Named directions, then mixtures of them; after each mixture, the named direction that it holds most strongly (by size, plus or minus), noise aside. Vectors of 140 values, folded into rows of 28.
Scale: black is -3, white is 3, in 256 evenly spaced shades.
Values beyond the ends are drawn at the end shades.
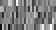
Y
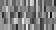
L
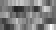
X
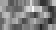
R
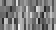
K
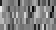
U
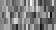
L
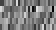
U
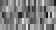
L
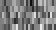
L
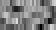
R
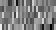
Y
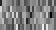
U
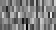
L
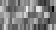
R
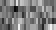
X
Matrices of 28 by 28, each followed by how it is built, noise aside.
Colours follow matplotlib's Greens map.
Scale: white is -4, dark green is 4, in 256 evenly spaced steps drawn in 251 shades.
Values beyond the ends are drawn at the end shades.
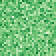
noise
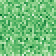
repeating columns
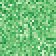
block diagonal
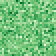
noise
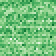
blocks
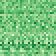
repeating columns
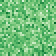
noise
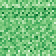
repeating columns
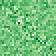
banded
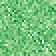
banded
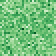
repeating columns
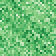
Toeplitz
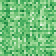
blocks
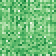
blocks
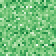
uneven rows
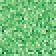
uneven rows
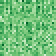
blocks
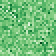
banded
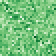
banded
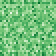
repeating columns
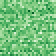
blocks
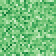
repeating rows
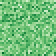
repeating columns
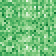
blocks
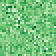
banded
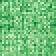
blocks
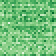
blocks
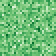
repeating rows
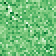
banded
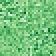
block diagonal
